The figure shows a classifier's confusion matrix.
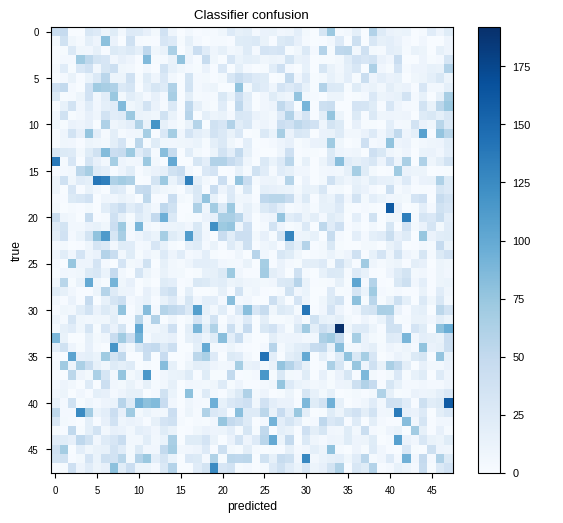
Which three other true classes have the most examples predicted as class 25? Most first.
35, 37, 26
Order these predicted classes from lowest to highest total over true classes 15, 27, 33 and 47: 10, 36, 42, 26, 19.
26, 10, 42, 19, 36
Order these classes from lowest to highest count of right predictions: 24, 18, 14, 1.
1, 24, 18, 14
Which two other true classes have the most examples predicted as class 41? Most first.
44, 15
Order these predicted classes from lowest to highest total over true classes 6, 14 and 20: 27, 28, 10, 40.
10, 40, 28, 27
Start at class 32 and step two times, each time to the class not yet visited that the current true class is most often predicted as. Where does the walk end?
7
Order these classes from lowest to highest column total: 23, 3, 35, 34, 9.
35, 3, 9, 23, 34
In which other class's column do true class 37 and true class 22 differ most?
28
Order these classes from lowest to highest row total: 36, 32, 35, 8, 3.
3, 8, 36, 35, 32
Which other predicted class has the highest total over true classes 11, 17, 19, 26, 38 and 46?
40
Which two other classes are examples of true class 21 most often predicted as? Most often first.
19, 10
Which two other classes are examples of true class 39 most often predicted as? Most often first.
16, 23
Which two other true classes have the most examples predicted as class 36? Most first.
27, 29
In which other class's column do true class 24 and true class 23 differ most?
30
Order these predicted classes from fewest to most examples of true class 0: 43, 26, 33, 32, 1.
43, 26, 32, 1, 33
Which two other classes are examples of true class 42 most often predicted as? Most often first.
26, 20
